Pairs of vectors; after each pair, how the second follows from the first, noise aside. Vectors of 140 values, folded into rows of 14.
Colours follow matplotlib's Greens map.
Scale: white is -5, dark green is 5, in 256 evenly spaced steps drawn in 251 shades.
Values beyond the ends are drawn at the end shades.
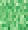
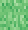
shrunk.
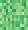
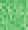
shrunk.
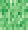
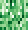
negated, scaled up.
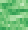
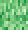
shuffled.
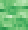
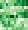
negated, scaled up.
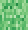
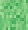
shrunk.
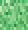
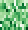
wrapped around, scaled up.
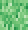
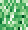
wrapped around, scaled up.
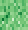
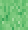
shrunk.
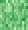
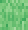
shrunk.
